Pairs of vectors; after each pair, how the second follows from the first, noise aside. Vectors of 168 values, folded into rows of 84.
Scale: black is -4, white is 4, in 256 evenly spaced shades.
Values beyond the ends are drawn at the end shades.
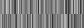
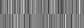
wrapped around, negated, partly zeroed.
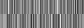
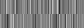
wrapped around, negated, partly zeroed.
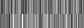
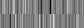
wrapped around, negated, partly zeroed.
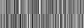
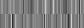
wrapped around, negated, partly zeroed.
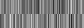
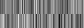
wrapped around, negated.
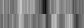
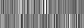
sign-scrambled.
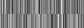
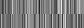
sign-scrambled.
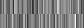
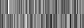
reversed.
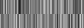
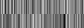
reversed.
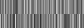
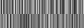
shuffled.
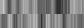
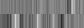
wrapped around, negated, partly zeroed.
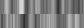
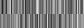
shuffled.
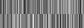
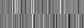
wrapped around, negated, partly zeroed.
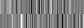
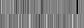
wrapped around, negated, partly zeroed.
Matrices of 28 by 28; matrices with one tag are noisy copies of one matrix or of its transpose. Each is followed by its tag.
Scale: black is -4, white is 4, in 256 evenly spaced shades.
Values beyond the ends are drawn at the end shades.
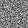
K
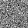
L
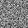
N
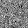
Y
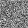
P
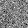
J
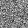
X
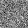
P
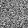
N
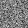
K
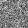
N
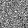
L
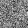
P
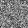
N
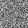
L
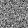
N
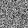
X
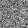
P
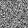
X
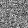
Y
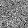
P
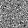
K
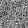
P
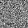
N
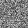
P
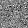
K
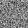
L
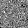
L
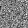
X
